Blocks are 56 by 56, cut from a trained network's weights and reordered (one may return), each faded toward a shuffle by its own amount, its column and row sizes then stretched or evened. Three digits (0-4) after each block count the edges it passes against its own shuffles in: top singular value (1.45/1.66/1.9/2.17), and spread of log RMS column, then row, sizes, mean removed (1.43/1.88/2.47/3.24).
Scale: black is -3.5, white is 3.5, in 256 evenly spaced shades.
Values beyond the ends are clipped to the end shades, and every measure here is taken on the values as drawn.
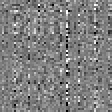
3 4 0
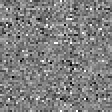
0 0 2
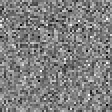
2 0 1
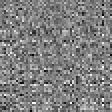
4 2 2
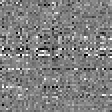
3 2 3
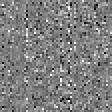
0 3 0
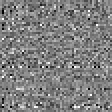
1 1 3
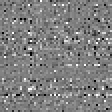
2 2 3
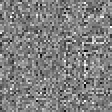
3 2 1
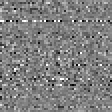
1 0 3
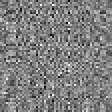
4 2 1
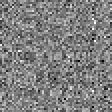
2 0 0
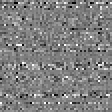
0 0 4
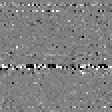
3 0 3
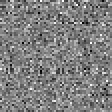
2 1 2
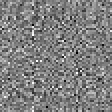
4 1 1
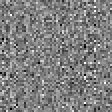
1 2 0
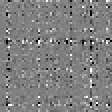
1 3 3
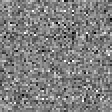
0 0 2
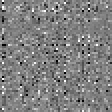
2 3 2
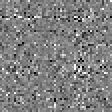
2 2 2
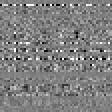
2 0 4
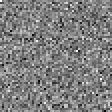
3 0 0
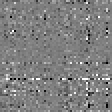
2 2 3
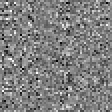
3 2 0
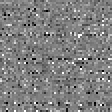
1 1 3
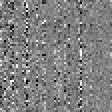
0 4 0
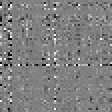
2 3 3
